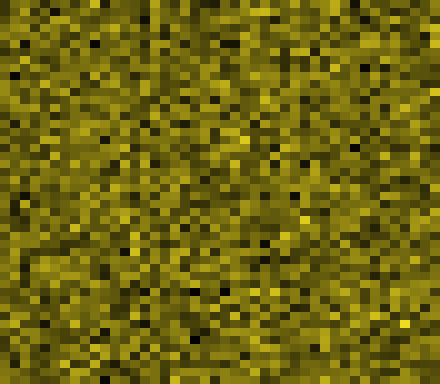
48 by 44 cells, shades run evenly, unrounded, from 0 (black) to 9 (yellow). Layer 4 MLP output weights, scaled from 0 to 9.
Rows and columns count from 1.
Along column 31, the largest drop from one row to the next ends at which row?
8
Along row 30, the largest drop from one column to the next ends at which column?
15
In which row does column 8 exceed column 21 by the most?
29
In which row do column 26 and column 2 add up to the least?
16
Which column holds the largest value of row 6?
44
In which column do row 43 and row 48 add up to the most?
33
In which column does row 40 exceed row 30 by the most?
38
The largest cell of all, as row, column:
41, 41
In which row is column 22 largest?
39
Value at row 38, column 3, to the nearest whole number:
3
